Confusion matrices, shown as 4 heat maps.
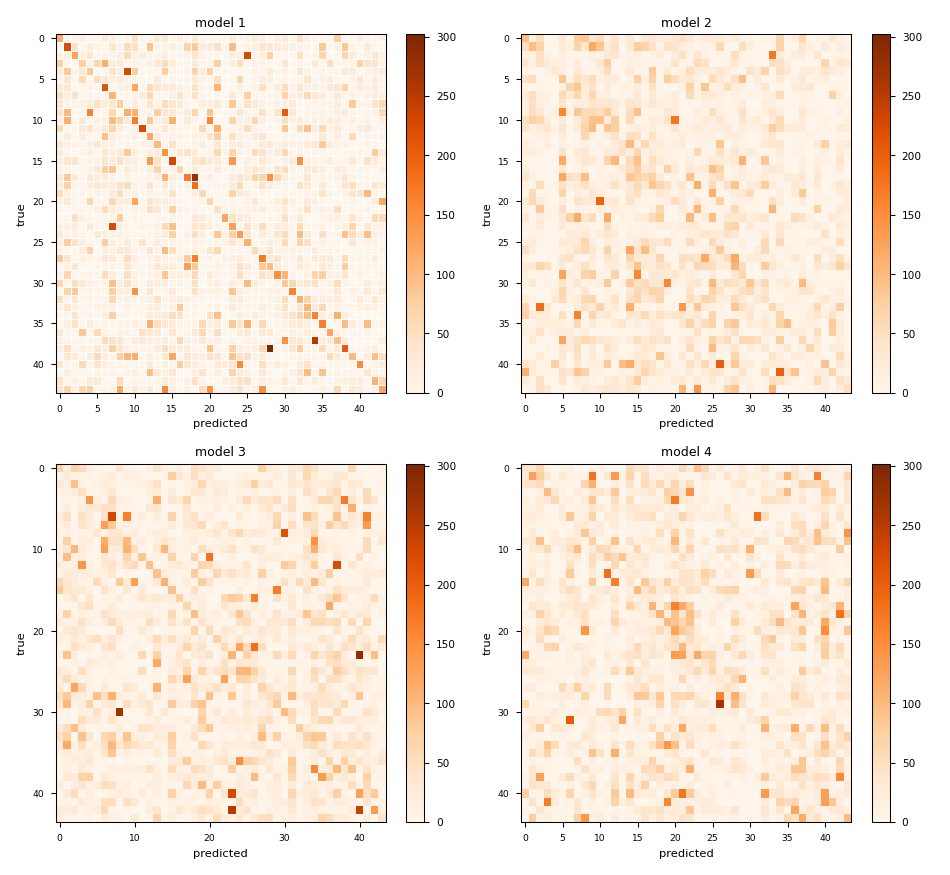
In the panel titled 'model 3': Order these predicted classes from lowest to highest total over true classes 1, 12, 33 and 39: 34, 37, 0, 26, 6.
26, 0, 6, 34, 37
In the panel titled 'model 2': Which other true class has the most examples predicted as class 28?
27
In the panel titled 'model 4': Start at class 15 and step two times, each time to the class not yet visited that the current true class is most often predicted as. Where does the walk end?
21
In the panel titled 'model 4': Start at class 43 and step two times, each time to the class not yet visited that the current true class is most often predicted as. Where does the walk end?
39
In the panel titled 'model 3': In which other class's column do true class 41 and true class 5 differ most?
39
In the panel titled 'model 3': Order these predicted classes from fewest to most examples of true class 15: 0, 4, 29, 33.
4, 33, 0, 29
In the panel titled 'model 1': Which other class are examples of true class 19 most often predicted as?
41
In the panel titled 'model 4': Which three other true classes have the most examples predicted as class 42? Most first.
18, 38, 17
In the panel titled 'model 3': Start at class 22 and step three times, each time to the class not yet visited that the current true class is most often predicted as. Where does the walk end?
36
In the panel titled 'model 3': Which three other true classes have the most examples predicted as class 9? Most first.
6, 10, 33
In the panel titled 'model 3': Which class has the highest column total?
34
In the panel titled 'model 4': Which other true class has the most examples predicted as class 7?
10
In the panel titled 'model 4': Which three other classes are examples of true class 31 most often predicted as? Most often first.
6, 13, 32
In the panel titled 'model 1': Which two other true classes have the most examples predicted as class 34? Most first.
37, 29
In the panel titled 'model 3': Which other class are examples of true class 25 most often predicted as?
24
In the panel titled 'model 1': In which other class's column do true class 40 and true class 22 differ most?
24
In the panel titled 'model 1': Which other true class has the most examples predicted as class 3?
36
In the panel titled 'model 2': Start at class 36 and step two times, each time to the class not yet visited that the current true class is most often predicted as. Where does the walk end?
34
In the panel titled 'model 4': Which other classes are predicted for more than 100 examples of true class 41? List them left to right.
3, 19, 40
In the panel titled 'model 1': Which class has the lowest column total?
22
